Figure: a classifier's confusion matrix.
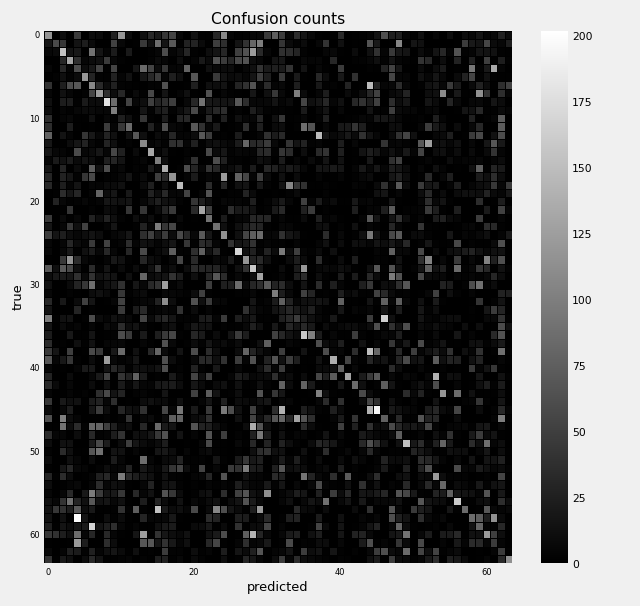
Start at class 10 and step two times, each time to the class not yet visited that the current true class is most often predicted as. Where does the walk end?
49
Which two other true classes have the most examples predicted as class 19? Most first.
4, 16
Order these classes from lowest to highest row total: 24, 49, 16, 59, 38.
59, 16, 49, 24, 38
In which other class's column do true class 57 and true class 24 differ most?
15
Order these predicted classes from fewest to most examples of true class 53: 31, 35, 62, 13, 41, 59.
59, 13, 31, 62, 41, 35
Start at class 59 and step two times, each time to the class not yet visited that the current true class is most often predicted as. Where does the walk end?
44
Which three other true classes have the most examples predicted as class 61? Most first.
4, 58, 13
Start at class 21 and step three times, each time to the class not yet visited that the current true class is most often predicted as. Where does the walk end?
35
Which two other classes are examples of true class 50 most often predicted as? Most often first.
7, 6
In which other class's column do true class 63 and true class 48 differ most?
29
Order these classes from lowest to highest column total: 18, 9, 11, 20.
11, 18, 9, 20
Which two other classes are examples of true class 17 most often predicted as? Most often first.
24, 26
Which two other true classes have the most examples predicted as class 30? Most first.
55, 37
